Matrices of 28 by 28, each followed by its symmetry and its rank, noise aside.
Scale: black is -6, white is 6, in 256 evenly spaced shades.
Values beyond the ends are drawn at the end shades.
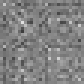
symmetric, rank three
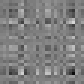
symmetric, rank one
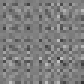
symmetric, rank two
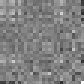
symmetric, rank three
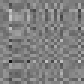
no symmetry, rank two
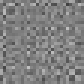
symmetric, rank three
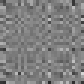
no symmetry, rank two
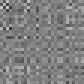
symmetric, rank three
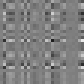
no symmetry, rank one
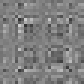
symmetric, rank two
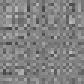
symmetric, rank three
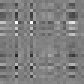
no symmetry, rank one
